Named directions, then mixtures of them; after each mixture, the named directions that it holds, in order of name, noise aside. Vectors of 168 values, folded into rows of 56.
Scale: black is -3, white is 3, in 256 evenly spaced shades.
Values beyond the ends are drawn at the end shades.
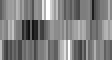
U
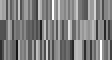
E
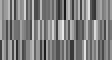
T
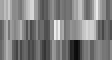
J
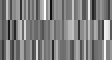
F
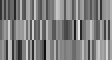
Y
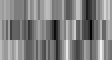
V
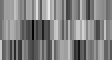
J, T, U.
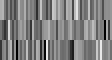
E, T, Y.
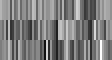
E, T, V.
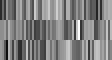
U, Y.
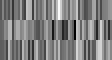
E, T, Y.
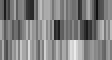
J.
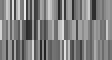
T, U.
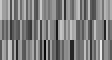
E, T, V.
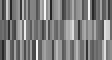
F.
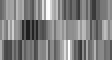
U.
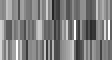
E, V, Y.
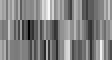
E, U, V.
